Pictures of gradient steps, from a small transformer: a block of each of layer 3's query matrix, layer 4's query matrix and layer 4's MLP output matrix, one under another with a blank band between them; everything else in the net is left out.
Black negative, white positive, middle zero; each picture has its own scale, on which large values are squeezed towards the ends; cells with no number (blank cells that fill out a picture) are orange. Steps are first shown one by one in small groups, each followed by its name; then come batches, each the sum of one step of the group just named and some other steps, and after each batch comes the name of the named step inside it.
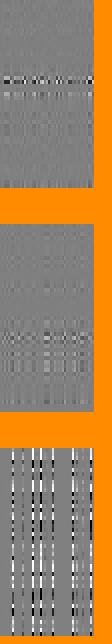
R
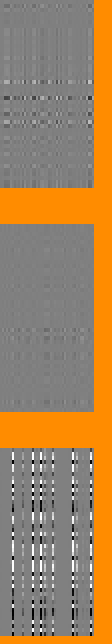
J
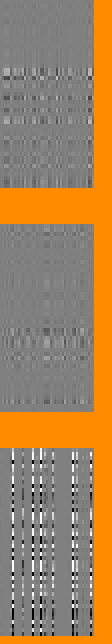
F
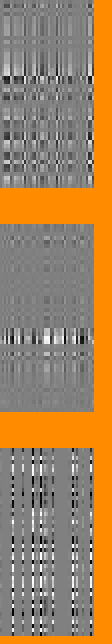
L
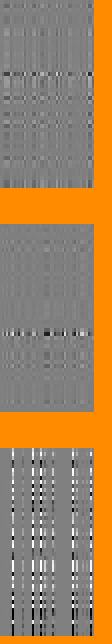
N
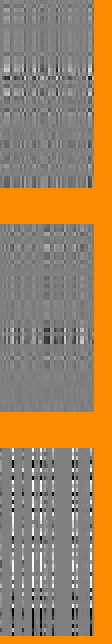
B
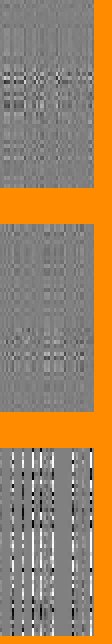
J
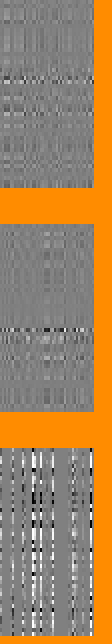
B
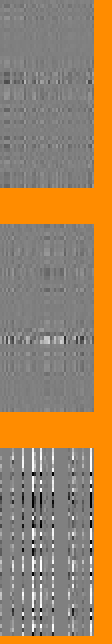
R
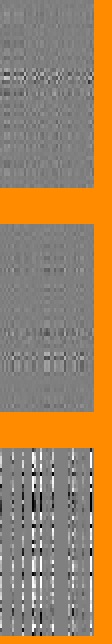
R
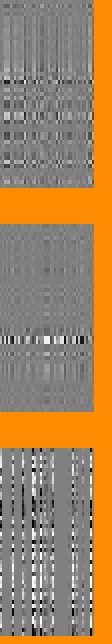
L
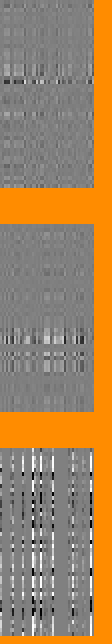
L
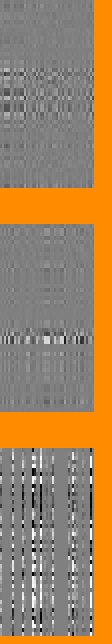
F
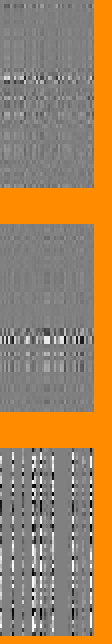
J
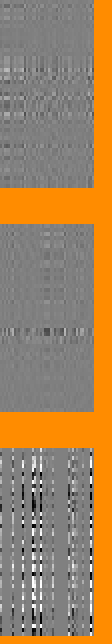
B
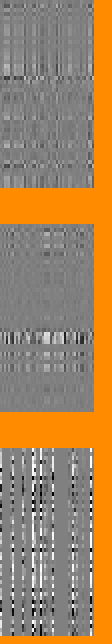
L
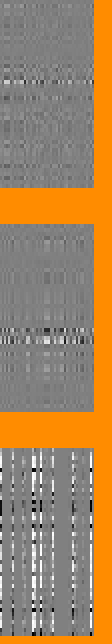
J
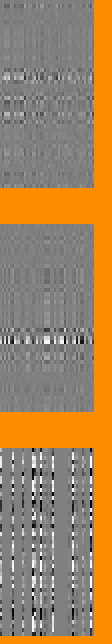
J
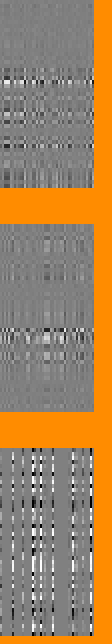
J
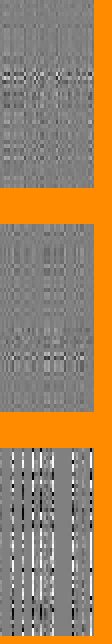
J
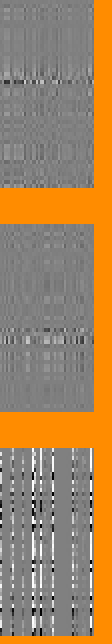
B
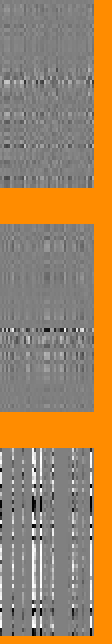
B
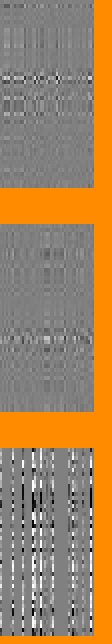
R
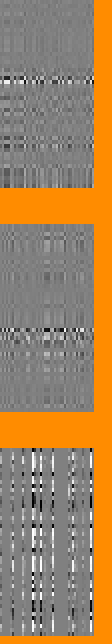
J
